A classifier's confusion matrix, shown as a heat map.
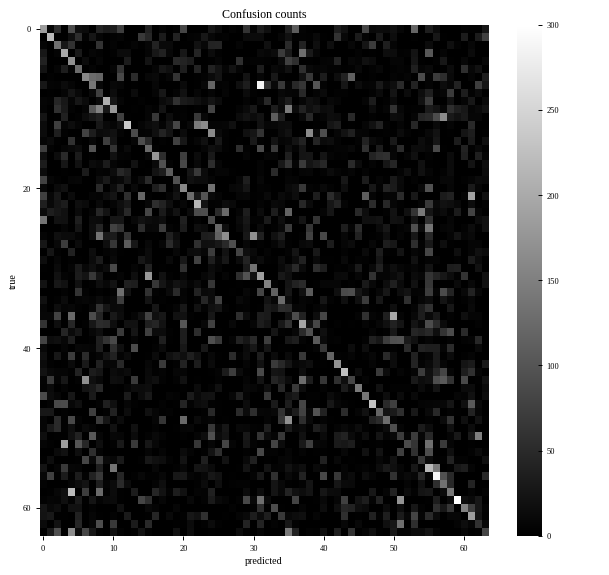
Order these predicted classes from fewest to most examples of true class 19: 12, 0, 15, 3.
3, 12, 15, 0
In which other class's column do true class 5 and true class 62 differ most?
51
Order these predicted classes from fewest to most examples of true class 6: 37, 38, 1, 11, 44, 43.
1, 37, 43, 38, 11, 44
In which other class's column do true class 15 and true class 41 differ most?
7
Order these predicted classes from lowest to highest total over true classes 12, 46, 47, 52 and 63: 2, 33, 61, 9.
9, 33, 61, 2
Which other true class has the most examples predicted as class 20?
49
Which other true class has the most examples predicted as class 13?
40
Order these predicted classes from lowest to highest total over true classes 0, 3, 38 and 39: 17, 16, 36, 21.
21, 16, 17, 36
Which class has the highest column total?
55
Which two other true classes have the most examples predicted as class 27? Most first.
43, 41
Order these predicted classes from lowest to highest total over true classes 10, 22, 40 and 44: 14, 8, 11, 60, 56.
14, 11, 60, 56, 8
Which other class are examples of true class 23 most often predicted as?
54
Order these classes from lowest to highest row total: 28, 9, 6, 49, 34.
28, 34, 9, 49, 6
